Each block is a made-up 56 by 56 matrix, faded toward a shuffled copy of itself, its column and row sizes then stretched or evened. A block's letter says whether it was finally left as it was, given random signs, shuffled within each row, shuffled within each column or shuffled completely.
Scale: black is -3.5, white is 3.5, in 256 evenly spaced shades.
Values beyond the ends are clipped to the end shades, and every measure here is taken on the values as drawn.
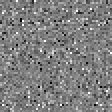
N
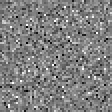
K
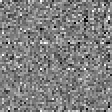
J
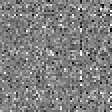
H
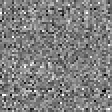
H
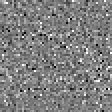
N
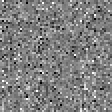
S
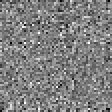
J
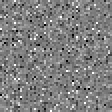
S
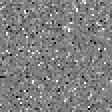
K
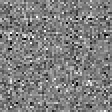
J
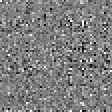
J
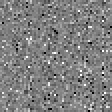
S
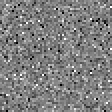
K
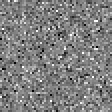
K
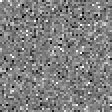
K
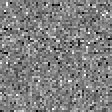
N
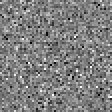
K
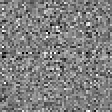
H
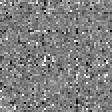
J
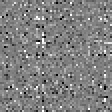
J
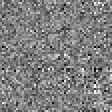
H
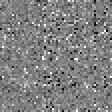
J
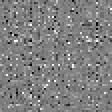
H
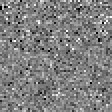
N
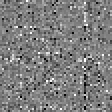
J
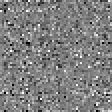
J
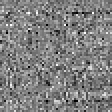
H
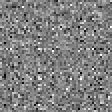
H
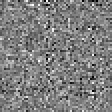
J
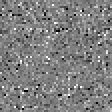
N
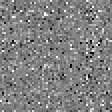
J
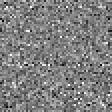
N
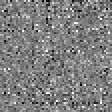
J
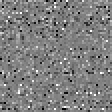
N
